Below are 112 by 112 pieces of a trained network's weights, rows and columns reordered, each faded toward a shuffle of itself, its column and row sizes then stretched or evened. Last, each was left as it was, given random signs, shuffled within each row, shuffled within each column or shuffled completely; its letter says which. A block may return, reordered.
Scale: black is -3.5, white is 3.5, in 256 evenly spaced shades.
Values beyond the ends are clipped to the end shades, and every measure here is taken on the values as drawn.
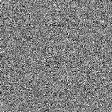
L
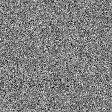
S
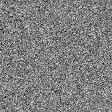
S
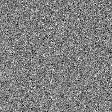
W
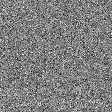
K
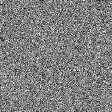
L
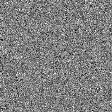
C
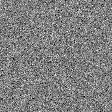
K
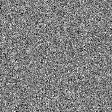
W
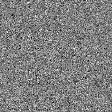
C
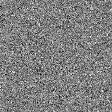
C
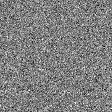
S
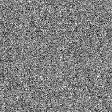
L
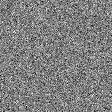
K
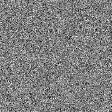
C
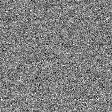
S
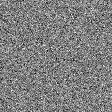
K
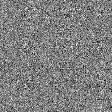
L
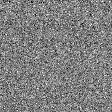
S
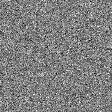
S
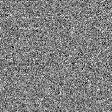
L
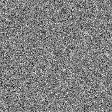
W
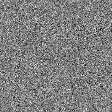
C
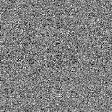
L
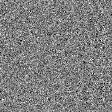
C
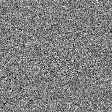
S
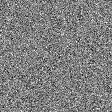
K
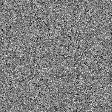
W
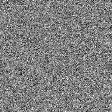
L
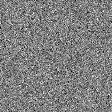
W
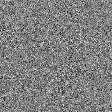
C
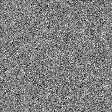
W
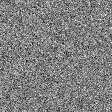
K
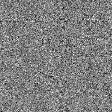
L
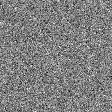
K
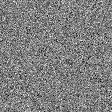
K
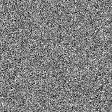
W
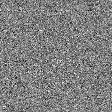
S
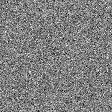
K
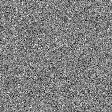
S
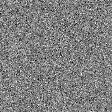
W
